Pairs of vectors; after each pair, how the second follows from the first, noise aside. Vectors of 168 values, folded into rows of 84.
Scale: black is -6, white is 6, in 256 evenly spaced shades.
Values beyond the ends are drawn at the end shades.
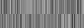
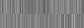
negated, shrunk.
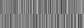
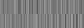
negated, shrunk.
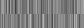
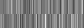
wrapped around, negated.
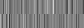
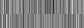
negated.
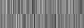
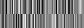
negated, scaled up.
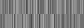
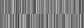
wrapped around, negated.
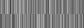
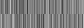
negated.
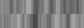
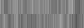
wrapped around, shrunk.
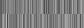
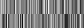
negated, scaled up.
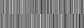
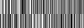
reversed, negated, scaled up.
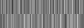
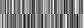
negated, scaled up.
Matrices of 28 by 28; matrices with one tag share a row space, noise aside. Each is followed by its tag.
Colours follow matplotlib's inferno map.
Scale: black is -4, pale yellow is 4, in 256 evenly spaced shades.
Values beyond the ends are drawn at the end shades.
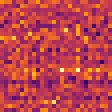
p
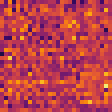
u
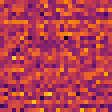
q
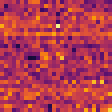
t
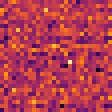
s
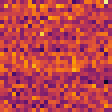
u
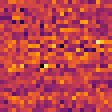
q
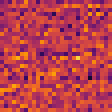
p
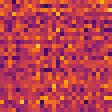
t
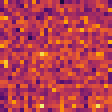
s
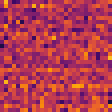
s
